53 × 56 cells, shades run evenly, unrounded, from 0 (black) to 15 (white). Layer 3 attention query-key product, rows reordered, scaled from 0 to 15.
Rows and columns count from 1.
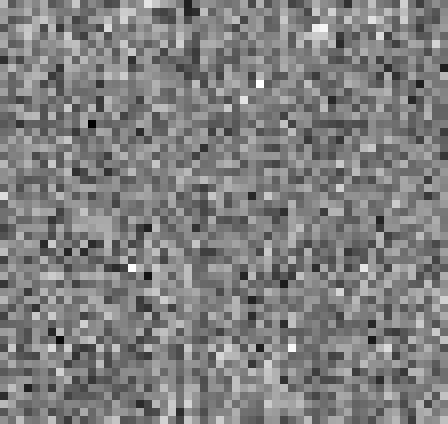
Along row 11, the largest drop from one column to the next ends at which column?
34
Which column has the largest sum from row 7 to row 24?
9
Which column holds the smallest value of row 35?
19
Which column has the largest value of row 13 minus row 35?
31
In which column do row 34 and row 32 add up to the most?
17
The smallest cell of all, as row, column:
16, 12
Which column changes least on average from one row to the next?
24
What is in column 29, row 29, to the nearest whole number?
7
